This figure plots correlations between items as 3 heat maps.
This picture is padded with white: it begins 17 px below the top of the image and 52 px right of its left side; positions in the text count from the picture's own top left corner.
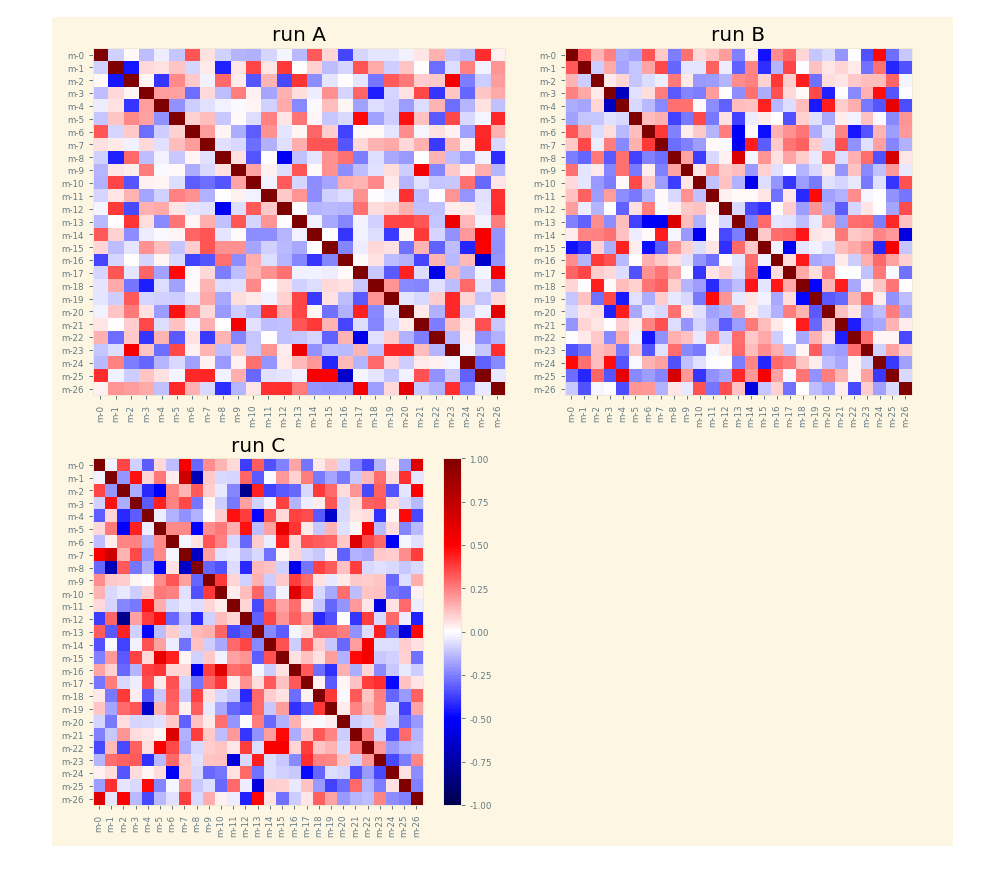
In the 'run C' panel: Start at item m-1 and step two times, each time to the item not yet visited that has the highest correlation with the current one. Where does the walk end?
m-0
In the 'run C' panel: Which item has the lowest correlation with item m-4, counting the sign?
m-19
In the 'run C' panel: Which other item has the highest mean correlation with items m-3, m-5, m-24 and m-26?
m-7
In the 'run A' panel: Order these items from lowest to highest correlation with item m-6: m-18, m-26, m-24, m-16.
m-16, m-24, m-18, m-26
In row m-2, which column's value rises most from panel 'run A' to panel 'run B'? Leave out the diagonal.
m-18
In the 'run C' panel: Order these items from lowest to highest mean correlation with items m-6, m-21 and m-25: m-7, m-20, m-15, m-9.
m-20, m-7, m-9, m-15
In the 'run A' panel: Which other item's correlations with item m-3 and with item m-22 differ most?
m-17
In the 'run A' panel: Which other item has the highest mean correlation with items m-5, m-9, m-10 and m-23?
m-13
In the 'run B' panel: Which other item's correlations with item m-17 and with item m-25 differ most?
m-15
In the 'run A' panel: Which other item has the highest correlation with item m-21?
m-9
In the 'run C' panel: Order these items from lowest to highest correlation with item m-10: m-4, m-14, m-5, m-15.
m-14, m-15, m-4, m-5
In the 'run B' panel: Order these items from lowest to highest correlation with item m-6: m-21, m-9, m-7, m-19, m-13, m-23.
m-13, m-23, m-19, m-9, m-21, m-7
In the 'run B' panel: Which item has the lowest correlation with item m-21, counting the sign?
m-22
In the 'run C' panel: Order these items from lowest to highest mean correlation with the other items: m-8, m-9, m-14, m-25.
m-8, m-25, m-14, m-9
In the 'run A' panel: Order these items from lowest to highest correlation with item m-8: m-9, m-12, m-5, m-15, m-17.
m-12, m-17, m-5, m-9, m-15
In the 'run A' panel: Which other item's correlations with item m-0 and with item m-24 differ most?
m-25
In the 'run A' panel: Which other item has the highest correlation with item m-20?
m-26
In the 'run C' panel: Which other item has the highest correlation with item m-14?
m-22
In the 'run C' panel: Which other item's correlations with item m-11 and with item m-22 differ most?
m-23
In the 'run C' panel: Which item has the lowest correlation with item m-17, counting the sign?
m-24
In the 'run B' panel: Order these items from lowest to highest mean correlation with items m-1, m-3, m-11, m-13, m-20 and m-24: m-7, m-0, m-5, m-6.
m-5, m-6, m-7, m-0
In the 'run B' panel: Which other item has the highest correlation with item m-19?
m-11
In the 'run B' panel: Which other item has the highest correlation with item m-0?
m-24
